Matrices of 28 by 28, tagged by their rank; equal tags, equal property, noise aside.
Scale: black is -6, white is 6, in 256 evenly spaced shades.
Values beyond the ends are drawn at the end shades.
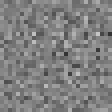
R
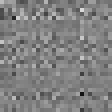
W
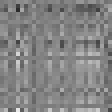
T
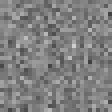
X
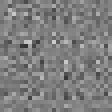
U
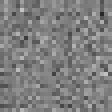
X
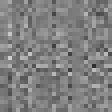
U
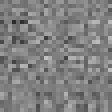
U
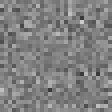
X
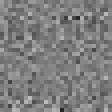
R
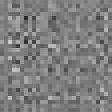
U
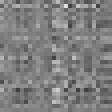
W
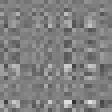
T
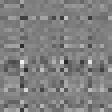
T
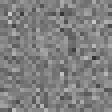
X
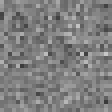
R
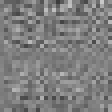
U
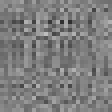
W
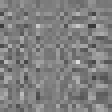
W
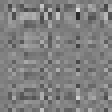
T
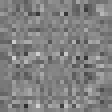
W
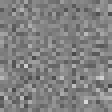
R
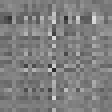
T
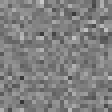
R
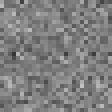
X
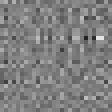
W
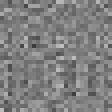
U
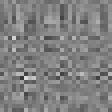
W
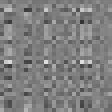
T
